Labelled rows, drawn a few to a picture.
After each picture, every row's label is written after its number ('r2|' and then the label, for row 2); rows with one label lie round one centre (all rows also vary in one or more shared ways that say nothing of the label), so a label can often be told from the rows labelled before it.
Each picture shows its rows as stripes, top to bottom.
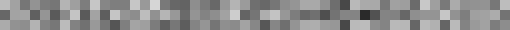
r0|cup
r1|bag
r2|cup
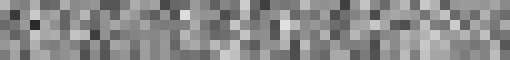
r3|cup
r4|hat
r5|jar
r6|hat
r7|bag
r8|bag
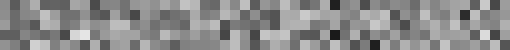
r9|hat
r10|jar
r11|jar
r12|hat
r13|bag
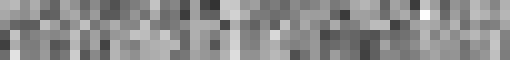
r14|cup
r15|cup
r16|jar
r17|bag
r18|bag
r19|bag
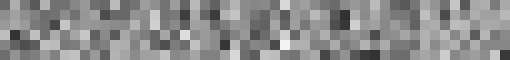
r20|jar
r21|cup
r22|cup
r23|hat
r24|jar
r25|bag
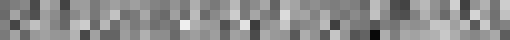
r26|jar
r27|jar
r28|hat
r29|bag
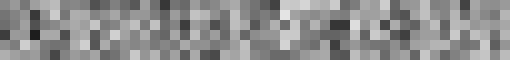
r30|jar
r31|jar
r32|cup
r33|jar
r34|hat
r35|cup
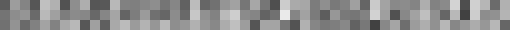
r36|jar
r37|jar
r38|bag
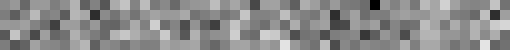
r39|bag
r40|hat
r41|cup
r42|bag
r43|hat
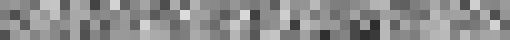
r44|jar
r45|hat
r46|bag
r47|bag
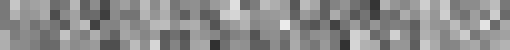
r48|bag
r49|bag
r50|hat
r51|cup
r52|cup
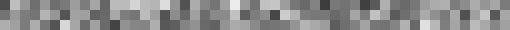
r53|bag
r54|jar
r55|cup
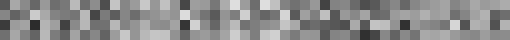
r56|bag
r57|hat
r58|jar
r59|bag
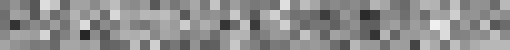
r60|jar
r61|bag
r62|hat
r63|bag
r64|cup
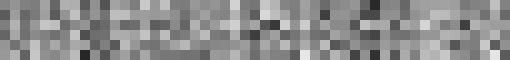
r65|bag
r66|bag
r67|jar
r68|bag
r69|hat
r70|bag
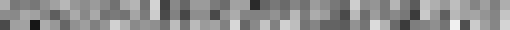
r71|cup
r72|cup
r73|jar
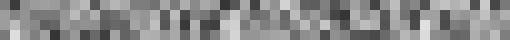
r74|hat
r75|cup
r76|cup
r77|bag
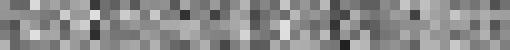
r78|hat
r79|cup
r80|hat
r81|hat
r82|cup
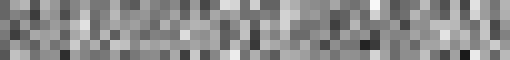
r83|jar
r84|jar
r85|hat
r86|hat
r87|bag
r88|jar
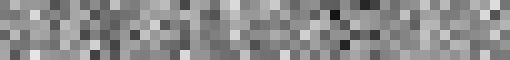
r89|bag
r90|hat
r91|cup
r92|bag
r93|cup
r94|hat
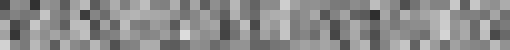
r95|jar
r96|bag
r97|hat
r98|hat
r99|cup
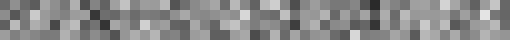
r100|bag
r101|hat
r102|bag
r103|cup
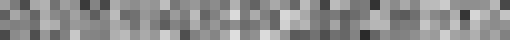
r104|bag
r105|jar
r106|jar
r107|bag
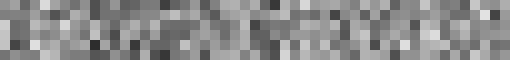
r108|jar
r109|hat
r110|cup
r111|cup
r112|hat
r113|jar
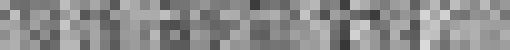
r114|cup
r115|bag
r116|cup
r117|cup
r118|cup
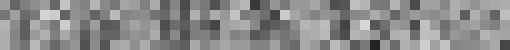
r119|cup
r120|jar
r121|cup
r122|cup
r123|bag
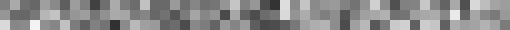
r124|jar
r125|jar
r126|cup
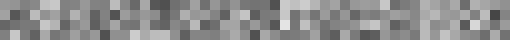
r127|jar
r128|hat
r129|jar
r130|bag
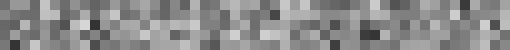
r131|jar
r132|jar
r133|hat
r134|bag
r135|hat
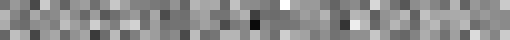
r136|jar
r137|cup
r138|cup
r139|jar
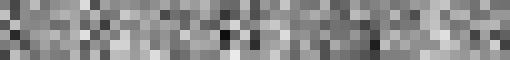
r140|hat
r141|cup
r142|bag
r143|hat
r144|bag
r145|bag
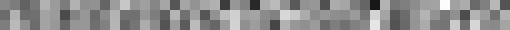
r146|bag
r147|jar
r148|jar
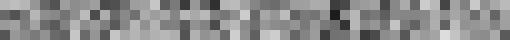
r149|cup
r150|hat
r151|cup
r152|bag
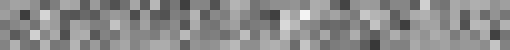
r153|cup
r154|jar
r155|jar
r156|hat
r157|bag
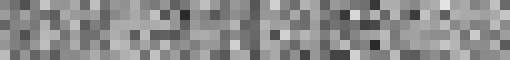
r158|bag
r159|cup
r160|bag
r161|jar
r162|bag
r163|cup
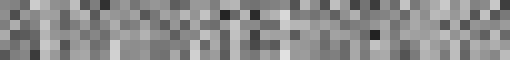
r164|bag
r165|hat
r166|jar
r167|bag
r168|jar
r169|jar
